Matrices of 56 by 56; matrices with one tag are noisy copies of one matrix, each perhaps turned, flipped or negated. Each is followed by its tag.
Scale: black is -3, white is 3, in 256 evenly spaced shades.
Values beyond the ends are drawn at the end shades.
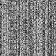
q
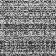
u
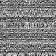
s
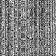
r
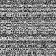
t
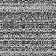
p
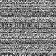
s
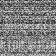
u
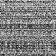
u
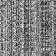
u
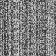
q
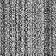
p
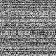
r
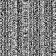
s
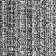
u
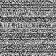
s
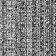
u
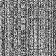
r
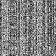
q
